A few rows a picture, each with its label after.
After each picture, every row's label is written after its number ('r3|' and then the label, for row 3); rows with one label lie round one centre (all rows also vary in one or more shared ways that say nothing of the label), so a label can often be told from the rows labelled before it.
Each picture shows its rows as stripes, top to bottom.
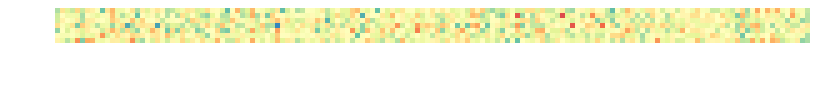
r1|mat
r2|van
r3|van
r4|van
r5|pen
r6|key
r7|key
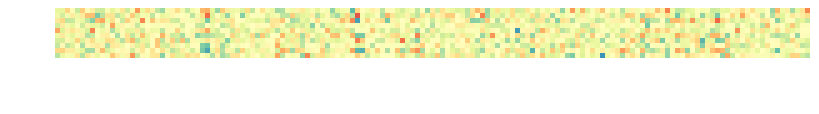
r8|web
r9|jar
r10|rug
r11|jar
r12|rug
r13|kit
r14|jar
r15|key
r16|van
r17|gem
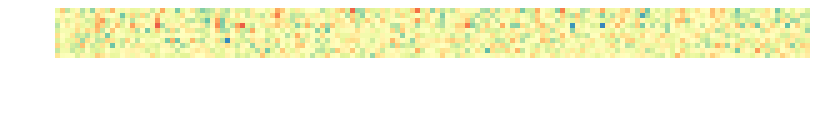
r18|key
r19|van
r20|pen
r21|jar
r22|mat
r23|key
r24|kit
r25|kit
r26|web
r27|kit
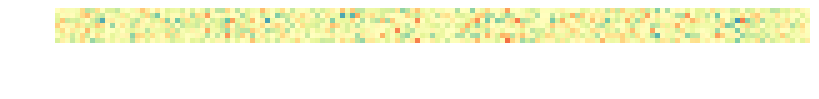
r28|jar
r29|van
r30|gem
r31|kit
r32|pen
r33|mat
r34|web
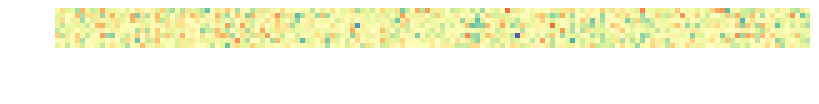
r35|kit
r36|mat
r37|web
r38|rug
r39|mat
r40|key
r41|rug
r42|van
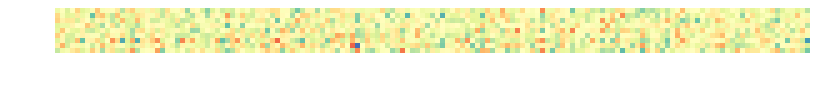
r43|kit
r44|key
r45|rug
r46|mat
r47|van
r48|rug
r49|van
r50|rug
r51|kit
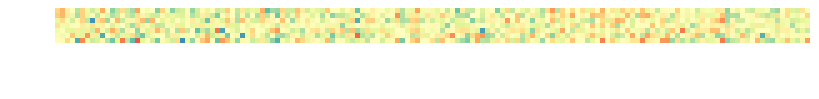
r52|rug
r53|van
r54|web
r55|van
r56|pen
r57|jar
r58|web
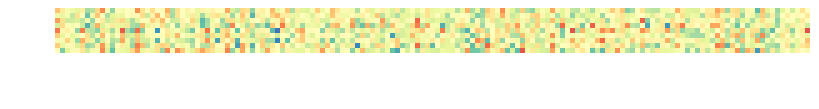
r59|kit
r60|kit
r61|rug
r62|van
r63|web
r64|rug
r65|web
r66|kit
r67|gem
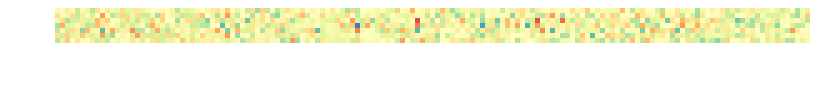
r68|van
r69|rug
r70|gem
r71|pen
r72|jar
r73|web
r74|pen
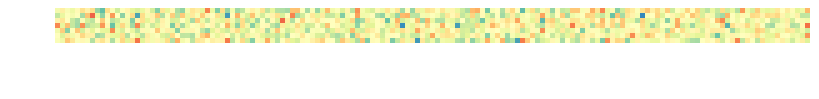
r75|kit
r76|van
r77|van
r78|kit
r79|rug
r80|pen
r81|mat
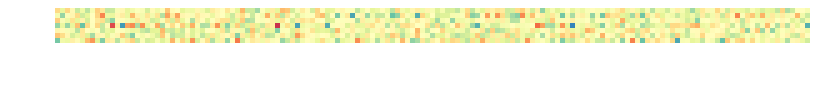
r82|van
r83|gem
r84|key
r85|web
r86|mat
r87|key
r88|mat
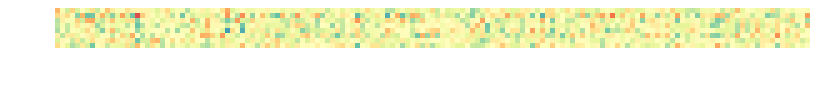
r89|rug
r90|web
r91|mat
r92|pen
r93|kit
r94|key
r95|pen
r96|web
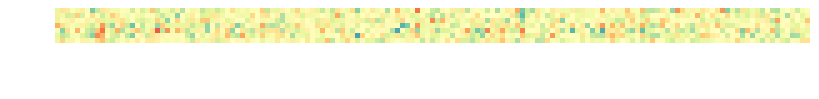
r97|web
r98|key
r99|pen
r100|key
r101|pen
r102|pen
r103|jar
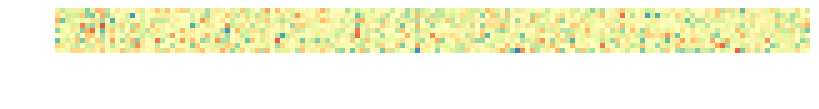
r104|key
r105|key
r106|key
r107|pen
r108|mat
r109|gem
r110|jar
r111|van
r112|key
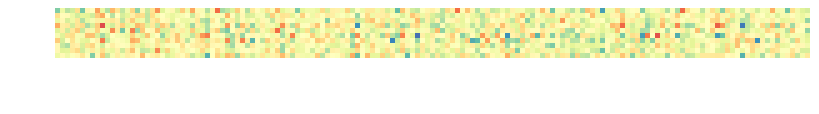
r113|pen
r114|van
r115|key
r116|key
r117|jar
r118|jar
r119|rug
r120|key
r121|key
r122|jar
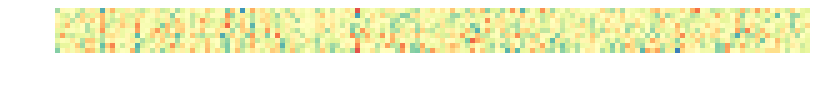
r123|web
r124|mat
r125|mat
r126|web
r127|web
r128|pen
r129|key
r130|pen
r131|pen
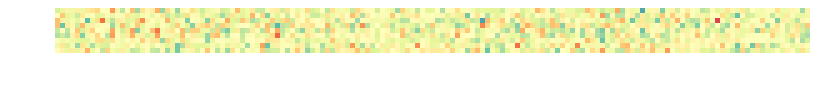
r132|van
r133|rug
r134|van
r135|mat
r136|pen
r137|key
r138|van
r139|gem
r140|rug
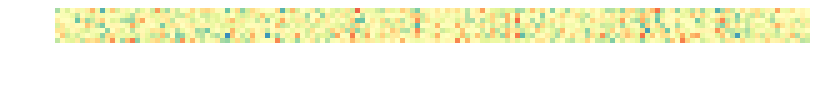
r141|jar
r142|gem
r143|van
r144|jar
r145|key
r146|rug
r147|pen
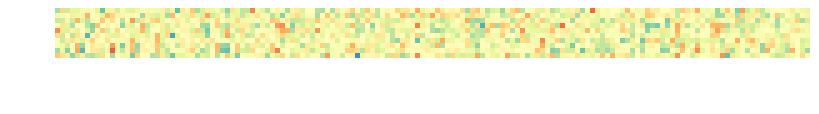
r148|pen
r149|pen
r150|van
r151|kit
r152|van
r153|kit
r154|rug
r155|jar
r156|jar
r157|kit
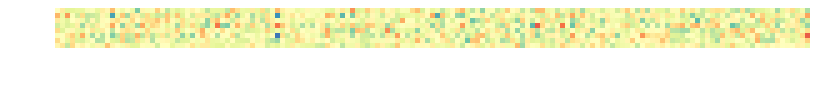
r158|rug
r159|van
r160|rug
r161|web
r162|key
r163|jar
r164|key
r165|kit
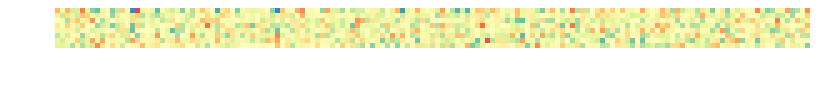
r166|web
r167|web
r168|key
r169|kit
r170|rug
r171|key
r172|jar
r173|gem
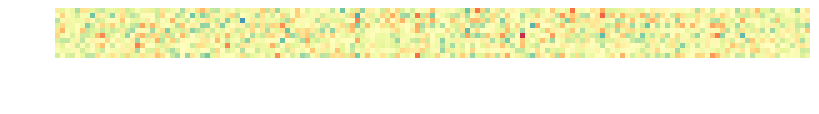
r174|van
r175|key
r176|pen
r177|van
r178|jar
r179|van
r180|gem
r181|van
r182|key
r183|kit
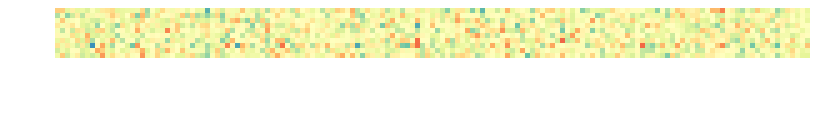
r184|rug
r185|pen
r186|van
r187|jar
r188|gem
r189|key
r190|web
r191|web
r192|van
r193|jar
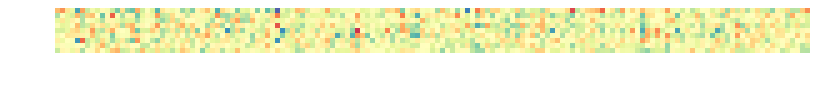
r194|van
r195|jar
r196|van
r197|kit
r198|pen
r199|kit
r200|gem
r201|mat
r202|van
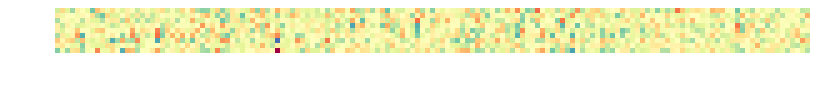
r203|gem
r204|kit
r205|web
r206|key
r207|kit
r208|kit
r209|jar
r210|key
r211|jar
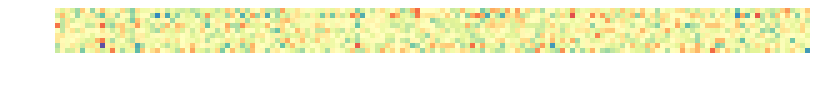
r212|pen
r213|van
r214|mat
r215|key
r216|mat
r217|rug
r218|van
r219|kit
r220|van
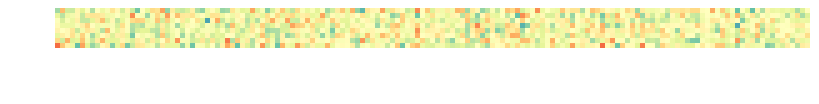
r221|pen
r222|mat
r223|van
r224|key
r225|mat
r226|pen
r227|mat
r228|rug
